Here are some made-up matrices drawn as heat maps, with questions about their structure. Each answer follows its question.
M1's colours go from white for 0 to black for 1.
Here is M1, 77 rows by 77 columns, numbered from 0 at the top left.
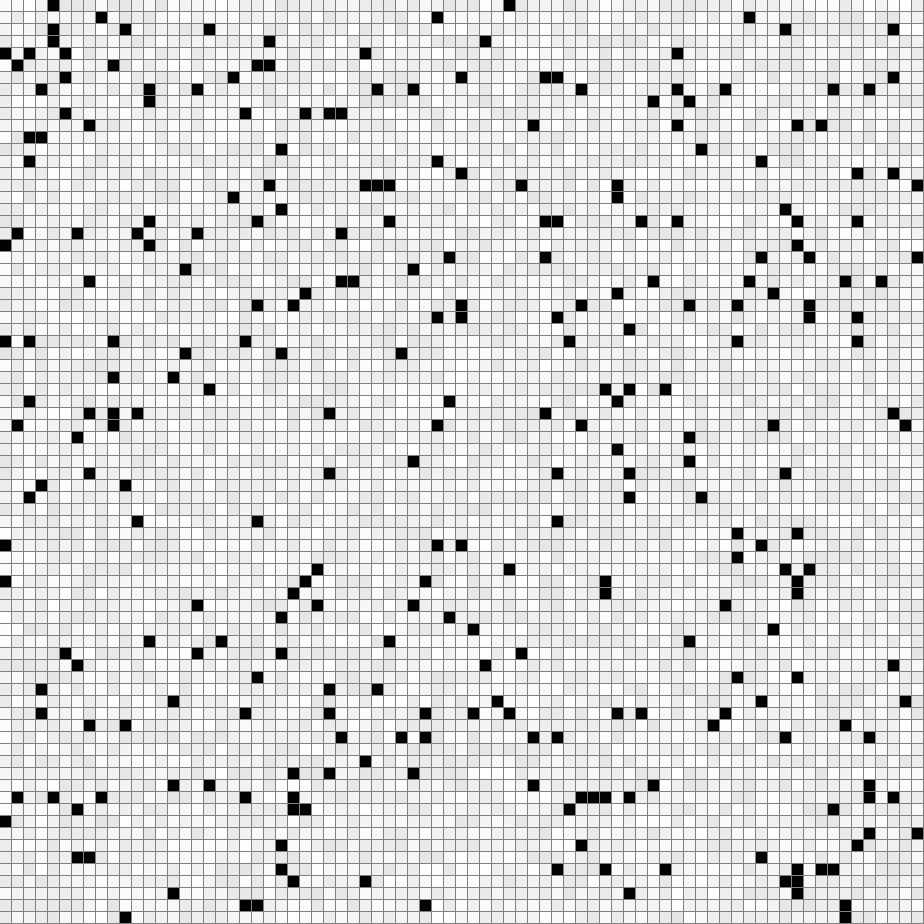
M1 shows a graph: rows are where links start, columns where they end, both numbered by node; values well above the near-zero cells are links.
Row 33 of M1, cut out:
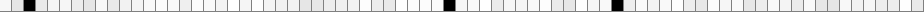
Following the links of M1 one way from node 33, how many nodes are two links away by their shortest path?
6
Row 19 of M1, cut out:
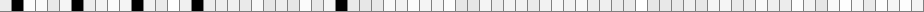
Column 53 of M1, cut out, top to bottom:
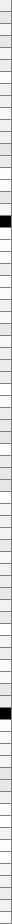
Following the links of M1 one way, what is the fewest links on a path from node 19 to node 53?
6
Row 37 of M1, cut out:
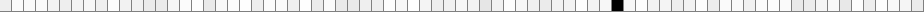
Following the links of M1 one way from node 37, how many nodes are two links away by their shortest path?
1
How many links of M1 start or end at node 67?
9
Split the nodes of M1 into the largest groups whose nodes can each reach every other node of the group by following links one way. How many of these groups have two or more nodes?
1
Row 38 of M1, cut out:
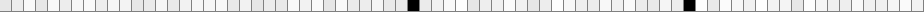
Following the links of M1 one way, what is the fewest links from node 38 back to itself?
3
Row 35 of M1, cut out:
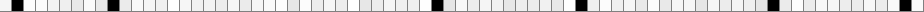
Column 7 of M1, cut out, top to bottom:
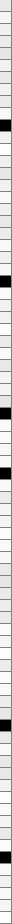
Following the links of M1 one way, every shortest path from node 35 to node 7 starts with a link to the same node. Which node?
node 64
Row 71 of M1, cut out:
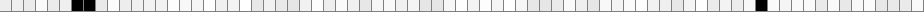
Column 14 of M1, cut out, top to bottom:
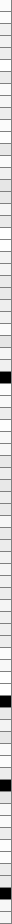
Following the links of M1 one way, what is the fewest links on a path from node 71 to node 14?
3
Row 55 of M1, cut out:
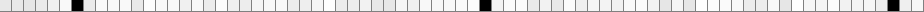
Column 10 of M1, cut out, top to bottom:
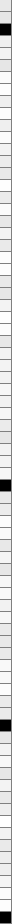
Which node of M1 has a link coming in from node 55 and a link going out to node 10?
node 40
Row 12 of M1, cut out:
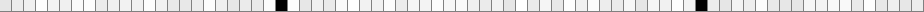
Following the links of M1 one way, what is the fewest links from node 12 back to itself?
3
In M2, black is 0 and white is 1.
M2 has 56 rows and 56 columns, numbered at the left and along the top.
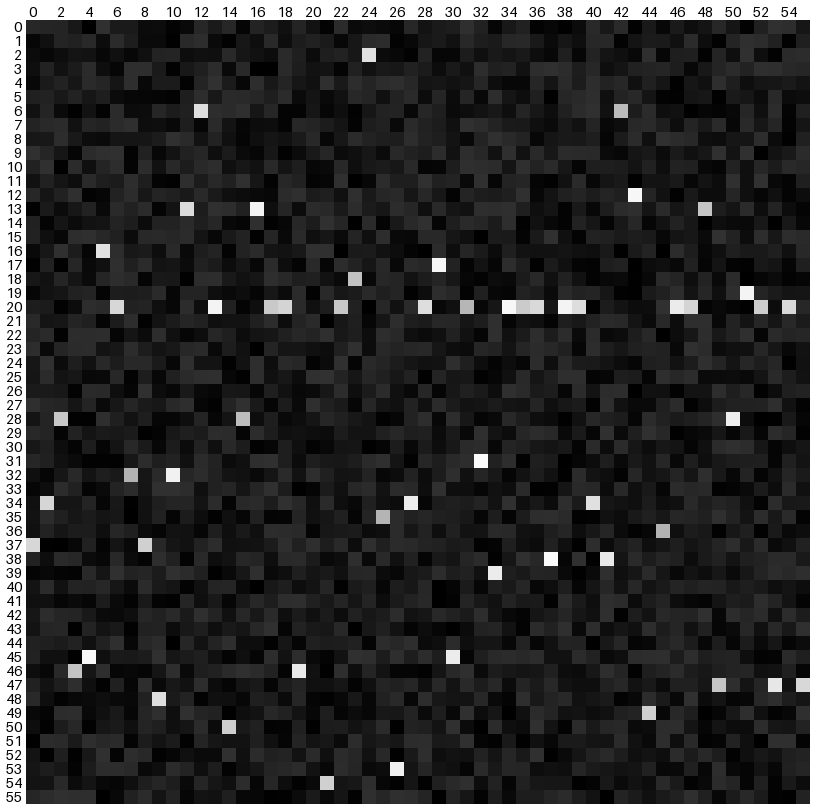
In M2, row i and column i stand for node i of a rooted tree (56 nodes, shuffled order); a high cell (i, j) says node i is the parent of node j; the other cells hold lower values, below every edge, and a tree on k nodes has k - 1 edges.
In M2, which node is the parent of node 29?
17
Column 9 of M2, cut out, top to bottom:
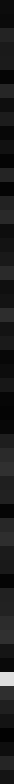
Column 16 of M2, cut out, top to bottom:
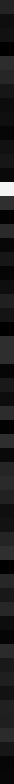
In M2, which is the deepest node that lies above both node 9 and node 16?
13
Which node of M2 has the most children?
20
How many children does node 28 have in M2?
3
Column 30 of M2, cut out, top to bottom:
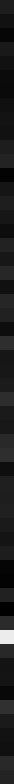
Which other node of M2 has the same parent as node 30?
4
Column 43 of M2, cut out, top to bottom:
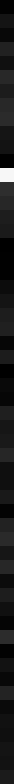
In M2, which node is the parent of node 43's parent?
6
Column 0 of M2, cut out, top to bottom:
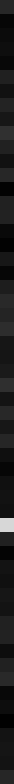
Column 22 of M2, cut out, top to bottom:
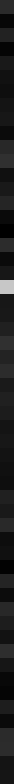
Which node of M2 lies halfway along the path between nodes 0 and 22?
38
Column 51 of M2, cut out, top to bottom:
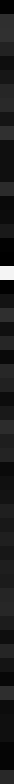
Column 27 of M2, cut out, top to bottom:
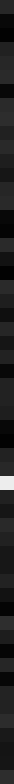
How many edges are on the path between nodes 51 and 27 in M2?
5
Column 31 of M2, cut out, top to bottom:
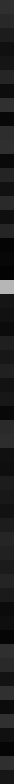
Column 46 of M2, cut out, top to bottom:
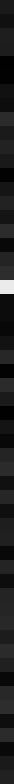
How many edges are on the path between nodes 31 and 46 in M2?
2
